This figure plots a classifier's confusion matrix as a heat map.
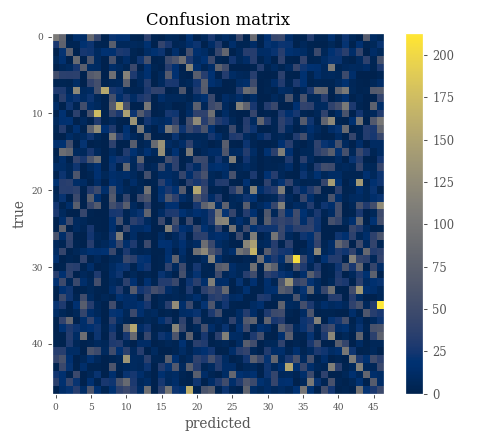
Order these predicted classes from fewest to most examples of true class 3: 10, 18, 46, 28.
10, 28, 46, 18
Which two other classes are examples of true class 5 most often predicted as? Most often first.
10, 8
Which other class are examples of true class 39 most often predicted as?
24
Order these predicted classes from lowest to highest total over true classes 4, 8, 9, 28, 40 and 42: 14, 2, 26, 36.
14, 2, 36, 26
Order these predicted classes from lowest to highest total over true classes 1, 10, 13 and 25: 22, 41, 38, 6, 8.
38, 41, 22, 6, 8
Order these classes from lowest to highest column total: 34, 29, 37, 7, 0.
7, 29, 0, 34, 37
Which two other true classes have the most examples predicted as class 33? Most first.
43, 32
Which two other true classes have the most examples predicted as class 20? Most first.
11, 28
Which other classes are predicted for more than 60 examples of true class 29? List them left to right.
17, 22, 33, 34, 42
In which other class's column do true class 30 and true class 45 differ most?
36
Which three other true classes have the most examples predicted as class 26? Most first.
9, 28, 20
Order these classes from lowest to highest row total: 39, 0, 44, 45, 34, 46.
34, 44, 0, 45, 39, 46
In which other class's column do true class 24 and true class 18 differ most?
23
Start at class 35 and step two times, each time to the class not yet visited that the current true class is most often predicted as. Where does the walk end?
19
